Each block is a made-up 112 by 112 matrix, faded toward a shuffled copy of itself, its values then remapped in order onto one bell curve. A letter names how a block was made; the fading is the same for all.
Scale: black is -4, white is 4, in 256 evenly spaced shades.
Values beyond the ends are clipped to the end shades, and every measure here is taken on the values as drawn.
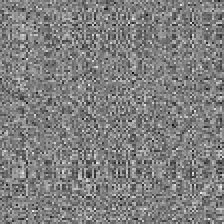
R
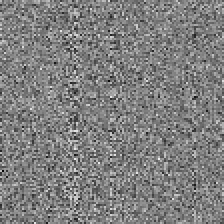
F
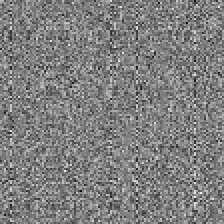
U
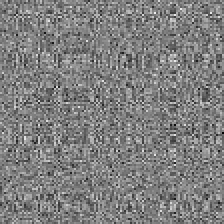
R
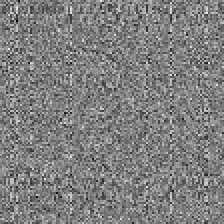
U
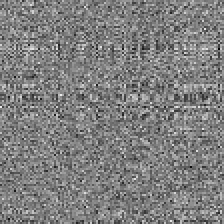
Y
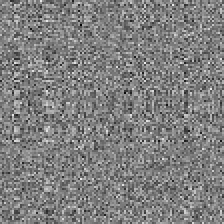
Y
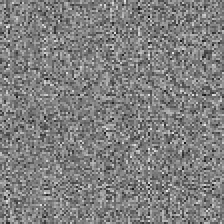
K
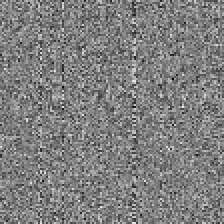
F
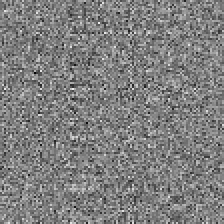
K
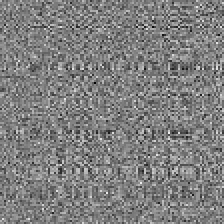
R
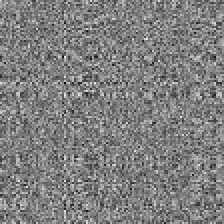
Y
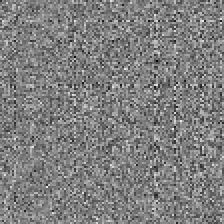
F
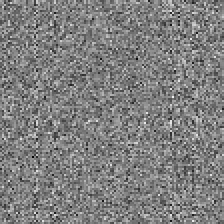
K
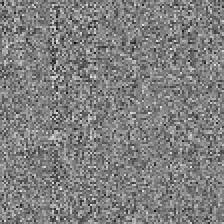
F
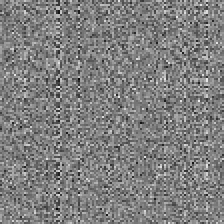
U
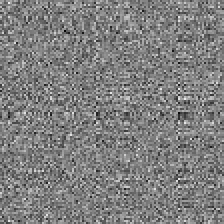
Y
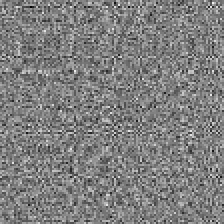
Y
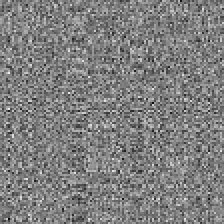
Y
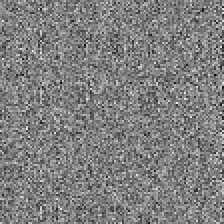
K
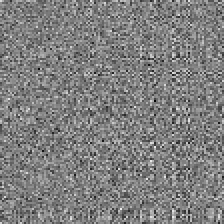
Y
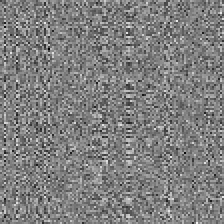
U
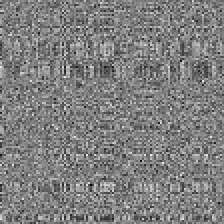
R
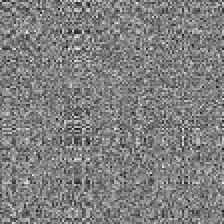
Y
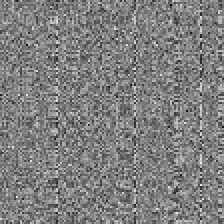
U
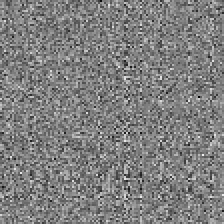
F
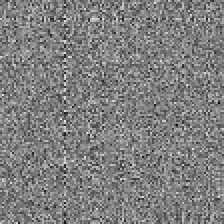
F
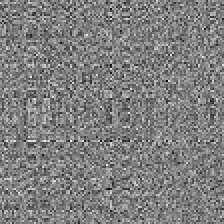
Y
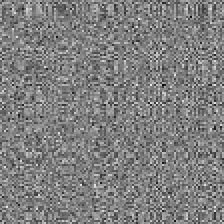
R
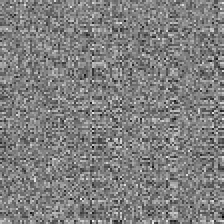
Y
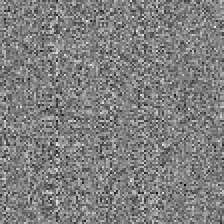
F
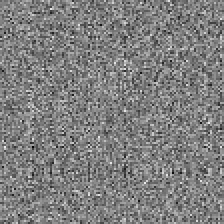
K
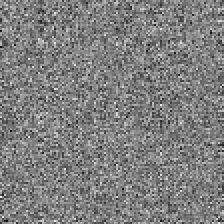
K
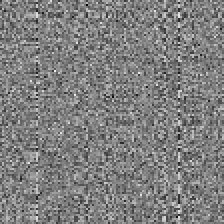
U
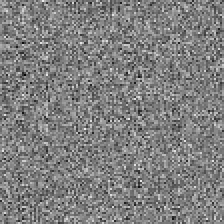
K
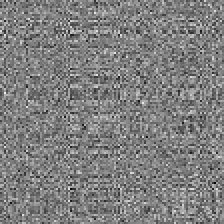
R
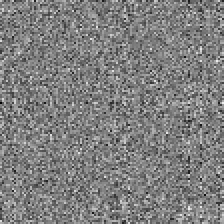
K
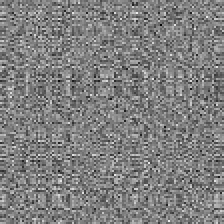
R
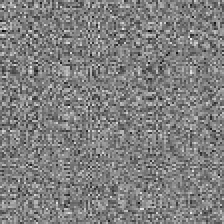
Y
